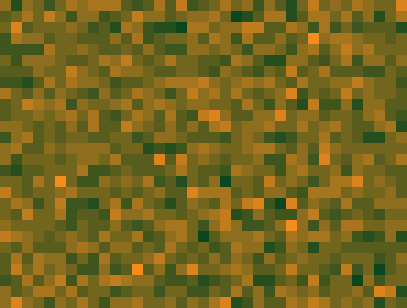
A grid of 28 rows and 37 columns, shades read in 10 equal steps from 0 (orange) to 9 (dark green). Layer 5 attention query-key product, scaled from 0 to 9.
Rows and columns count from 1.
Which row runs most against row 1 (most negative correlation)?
3
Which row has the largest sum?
13
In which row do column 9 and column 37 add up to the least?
1
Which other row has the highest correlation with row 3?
14
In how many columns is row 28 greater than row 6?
11
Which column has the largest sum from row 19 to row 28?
25
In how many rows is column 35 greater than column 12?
14
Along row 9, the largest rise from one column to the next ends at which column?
28
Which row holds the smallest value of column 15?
15
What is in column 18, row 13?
6
